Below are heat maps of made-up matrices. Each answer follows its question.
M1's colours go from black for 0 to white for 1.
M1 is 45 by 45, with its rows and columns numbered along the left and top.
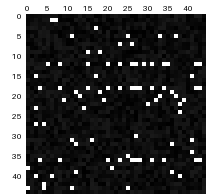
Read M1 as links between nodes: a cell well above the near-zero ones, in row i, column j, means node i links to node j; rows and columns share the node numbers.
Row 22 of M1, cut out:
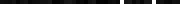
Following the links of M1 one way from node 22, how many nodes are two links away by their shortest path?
3
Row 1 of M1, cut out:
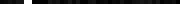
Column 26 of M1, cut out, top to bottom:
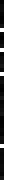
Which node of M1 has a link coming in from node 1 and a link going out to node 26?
node 7
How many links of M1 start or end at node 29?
1
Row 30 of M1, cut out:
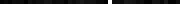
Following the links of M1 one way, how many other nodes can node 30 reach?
3
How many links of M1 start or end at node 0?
2
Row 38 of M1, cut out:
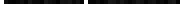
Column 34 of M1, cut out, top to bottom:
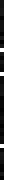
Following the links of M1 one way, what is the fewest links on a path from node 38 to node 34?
4
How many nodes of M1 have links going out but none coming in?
4
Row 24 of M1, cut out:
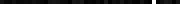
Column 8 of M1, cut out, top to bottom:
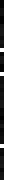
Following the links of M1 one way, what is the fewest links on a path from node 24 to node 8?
5
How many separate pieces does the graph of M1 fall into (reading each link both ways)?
3
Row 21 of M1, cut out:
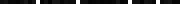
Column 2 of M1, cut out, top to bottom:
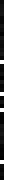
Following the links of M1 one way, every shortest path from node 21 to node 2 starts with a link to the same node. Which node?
node 9
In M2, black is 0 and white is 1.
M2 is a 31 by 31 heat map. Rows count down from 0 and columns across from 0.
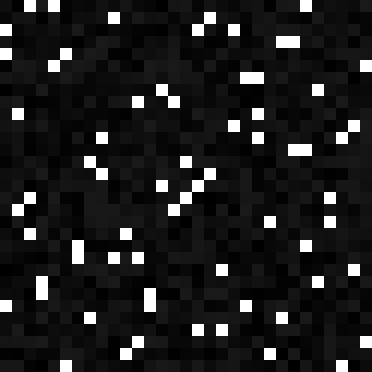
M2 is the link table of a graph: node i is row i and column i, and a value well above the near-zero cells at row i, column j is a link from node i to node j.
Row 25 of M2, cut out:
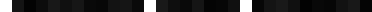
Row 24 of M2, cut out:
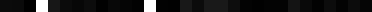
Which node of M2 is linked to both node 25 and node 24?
node 12
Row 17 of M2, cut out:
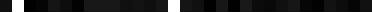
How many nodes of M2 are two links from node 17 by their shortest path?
2
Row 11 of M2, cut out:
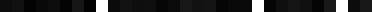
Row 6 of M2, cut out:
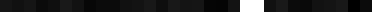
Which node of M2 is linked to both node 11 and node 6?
node 21
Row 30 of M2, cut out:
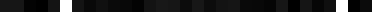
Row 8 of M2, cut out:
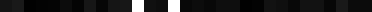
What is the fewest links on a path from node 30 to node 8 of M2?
3
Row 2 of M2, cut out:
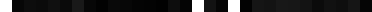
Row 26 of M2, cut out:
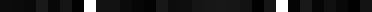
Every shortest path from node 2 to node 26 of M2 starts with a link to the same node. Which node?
node 16
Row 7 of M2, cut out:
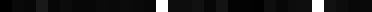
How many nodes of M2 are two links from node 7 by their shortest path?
2
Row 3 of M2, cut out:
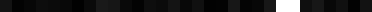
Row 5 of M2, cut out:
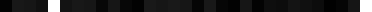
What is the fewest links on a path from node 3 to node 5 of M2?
6
